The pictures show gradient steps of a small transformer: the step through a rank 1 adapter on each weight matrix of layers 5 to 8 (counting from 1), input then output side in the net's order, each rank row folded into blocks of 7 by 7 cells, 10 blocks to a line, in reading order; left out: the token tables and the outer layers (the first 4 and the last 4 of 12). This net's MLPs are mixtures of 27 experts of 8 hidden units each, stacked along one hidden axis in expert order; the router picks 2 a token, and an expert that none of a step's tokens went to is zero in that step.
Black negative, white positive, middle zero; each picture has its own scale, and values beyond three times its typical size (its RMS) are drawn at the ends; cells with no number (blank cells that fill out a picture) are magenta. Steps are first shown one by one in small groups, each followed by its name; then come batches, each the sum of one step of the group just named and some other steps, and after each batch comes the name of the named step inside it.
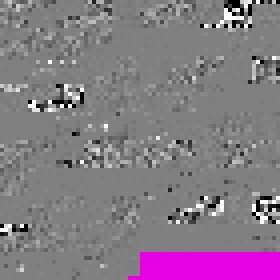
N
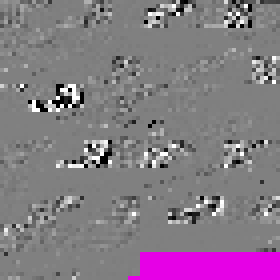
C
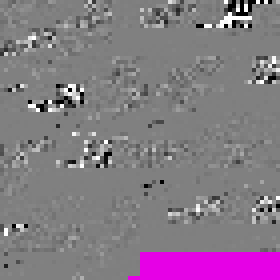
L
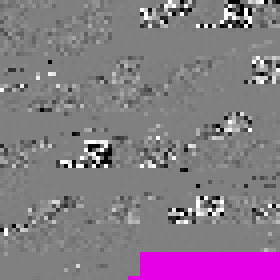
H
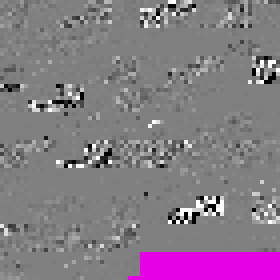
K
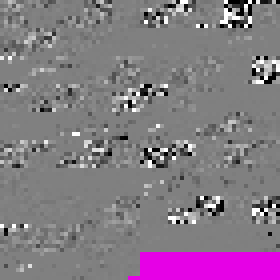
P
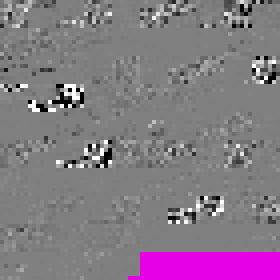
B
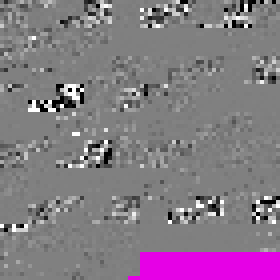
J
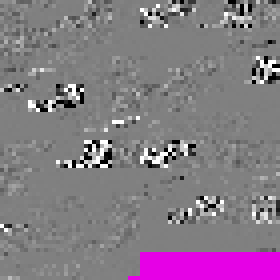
K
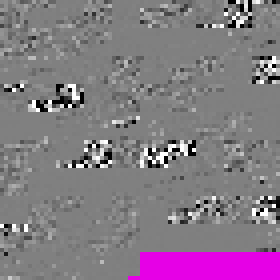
C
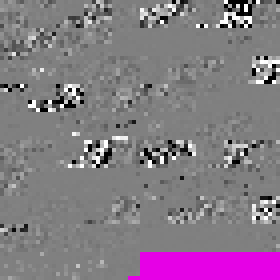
P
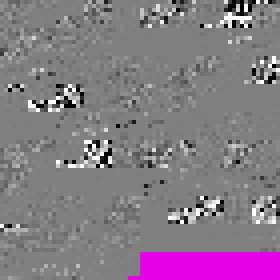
L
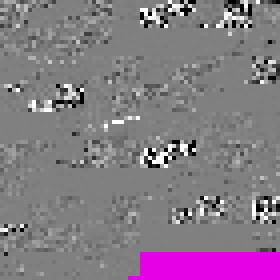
N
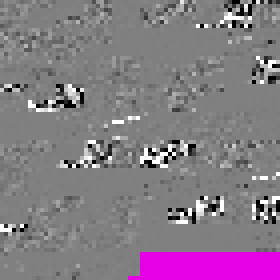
N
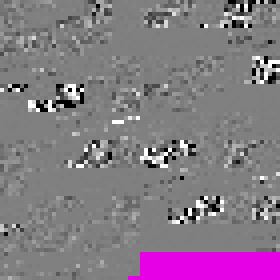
J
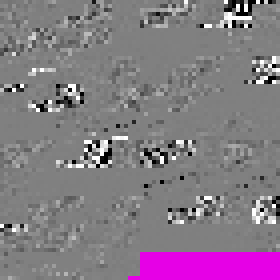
L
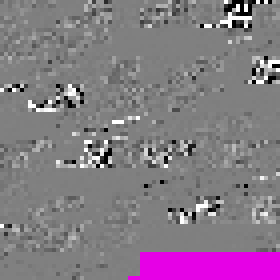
L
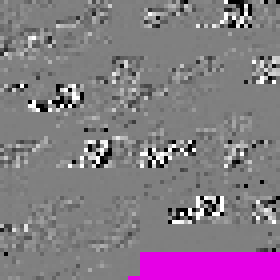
C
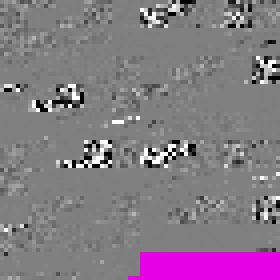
C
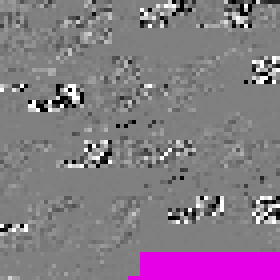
C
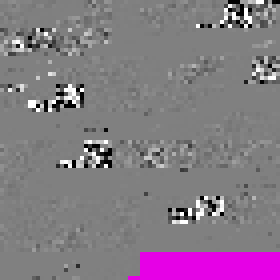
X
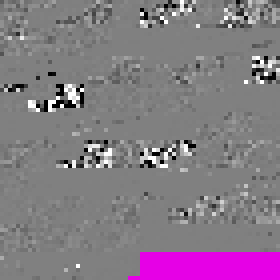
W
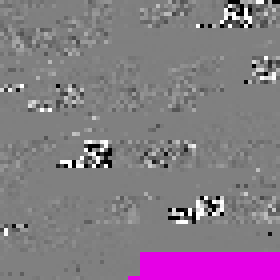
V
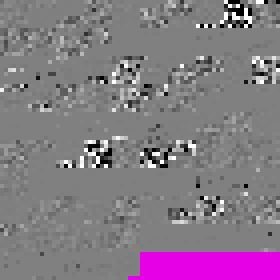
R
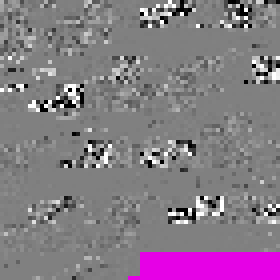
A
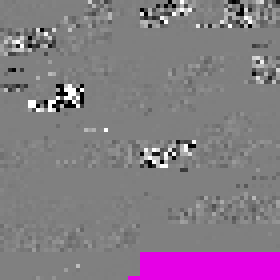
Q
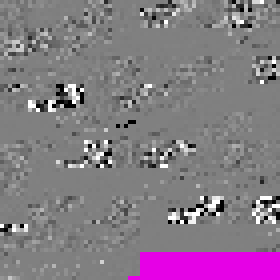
Q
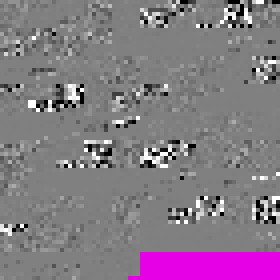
X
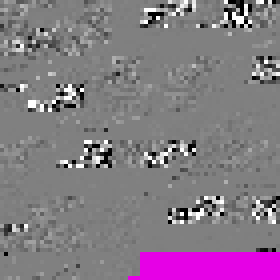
X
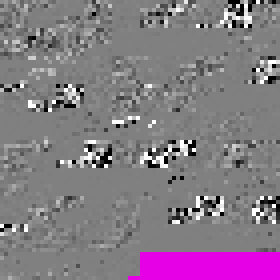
X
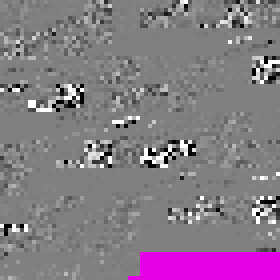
Q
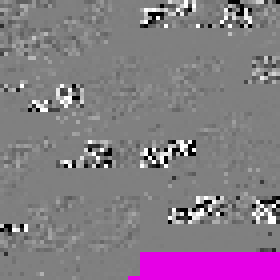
V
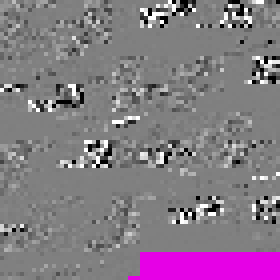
R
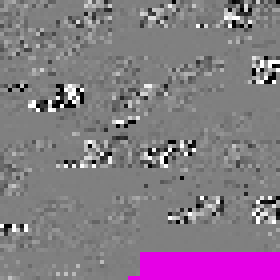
W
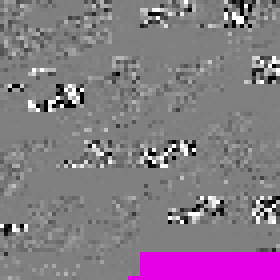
W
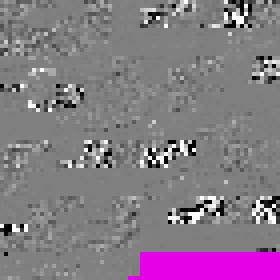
X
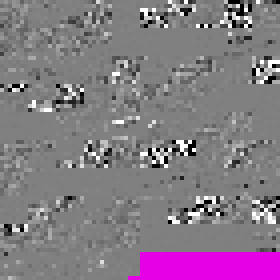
R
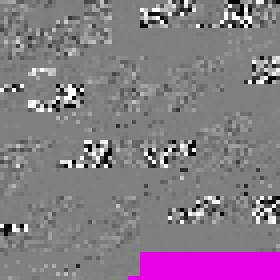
X
